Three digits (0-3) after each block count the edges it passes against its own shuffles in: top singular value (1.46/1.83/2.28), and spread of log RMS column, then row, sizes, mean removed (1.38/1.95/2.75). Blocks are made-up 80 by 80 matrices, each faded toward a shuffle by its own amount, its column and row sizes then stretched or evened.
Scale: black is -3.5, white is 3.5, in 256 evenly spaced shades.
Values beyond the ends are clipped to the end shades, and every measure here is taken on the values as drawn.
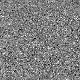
0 0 1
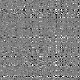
3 2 3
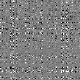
0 3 3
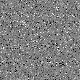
0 0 1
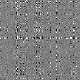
3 3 2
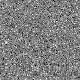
1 0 0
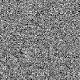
2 0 2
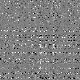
2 1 3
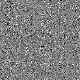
0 2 1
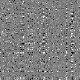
3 2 2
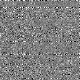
1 2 3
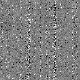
0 3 1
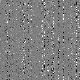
0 3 0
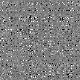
0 2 3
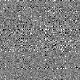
2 2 3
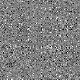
1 2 2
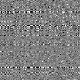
3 0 3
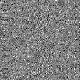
2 1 0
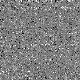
1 1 1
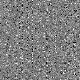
1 2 0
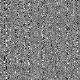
0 3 0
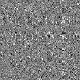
2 1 1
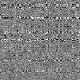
3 1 3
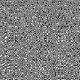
3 1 2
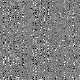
2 3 1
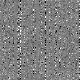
2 3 1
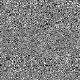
1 1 2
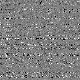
1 1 3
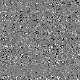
0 2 3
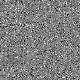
1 1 1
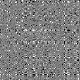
3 2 2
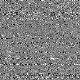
1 0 3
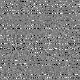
2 0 3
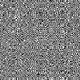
3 1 0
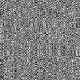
3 2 0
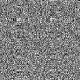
2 1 1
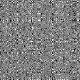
3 2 2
